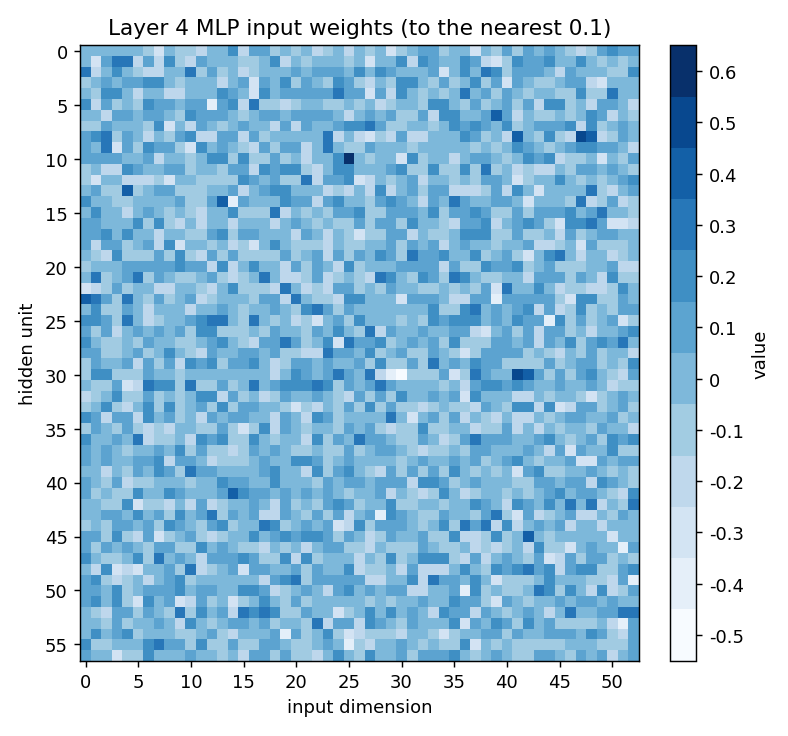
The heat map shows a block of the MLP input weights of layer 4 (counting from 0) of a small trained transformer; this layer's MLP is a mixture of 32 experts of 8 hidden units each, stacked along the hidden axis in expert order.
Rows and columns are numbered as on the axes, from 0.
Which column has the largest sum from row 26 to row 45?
16
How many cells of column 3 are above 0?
21
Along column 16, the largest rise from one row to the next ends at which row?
5
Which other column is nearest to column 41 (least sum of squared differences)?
2
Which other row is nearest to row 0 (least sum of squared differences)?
35
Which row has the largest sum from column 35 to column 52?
48
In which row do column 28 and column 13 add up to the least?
43
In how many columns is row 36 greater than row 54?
27
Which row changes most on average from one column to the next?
8
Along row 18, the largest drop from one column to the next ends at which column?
9
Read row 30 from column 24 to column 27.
0.3 0.1 0 0.3
